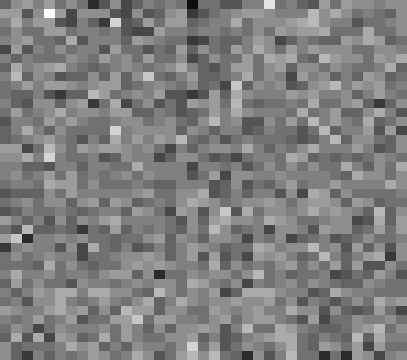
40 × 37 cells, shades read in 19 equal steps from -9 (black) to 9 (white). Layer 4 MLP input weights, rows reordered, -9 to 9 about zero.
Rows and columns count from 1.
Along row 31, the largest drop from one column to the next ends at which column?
15
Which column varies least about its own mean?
4
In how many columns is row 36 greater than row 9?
19
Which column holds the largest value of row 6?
24
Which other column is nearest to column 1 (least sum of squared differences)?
8
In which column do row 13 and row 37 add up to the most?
35
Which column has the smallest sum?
21
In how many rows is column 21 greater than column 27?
10
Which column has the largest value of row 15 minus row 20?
11
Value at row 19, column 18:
-4
